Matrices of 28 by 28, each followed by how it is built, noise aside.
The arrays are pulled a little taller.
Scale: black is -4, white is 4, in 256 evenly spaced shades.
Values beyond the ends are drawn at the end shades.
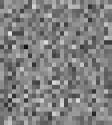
low rank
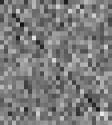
diagonal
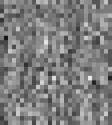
blocks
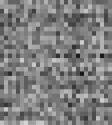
blocks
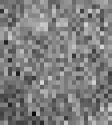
smooth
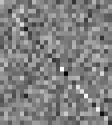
diagonal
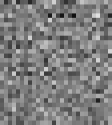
low rank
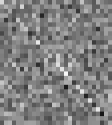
diagonal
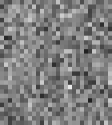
blocks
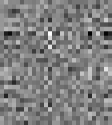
low rank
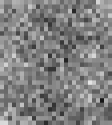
smooth
